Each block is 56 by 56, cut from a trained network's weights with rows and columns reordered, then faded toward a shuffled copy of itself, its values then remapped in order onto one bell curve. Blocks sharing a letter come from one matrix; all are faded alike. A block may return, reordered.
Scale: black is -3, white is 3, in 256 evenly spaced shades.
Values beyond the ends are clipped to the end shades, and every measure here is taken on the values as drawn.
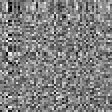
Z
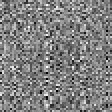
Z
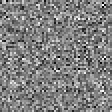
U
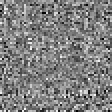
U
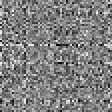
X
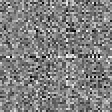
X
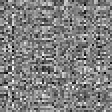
X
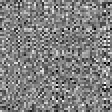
X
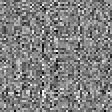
X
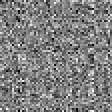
Z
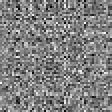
Z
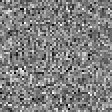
U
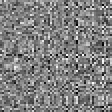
X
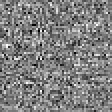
U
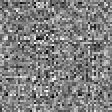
U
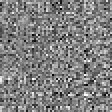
U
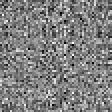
Z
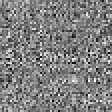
U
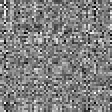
X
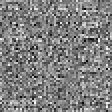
U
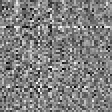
X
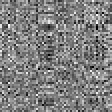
Z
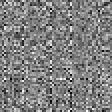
X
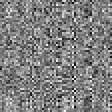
Z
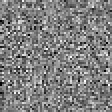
U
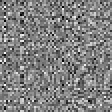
X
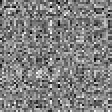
Z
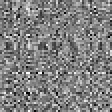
X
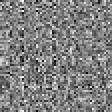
X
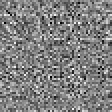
U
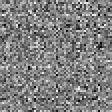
U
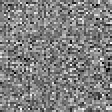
U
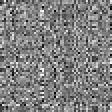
X
